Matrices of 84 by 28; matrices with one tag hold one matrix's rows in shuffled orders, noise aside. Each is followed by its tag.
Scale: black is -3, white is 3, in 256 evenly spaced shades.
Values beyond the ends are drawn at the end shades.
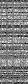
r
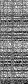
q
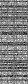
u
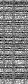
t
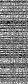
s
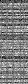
r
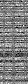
t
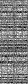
u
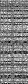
q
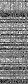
s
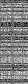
q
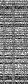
t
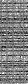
r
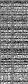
q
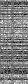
q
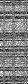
t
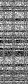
t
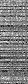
s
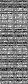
u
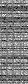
r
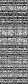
u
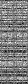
u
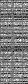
q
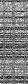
t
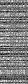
s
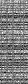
r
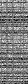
r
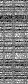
t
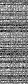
s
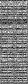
u
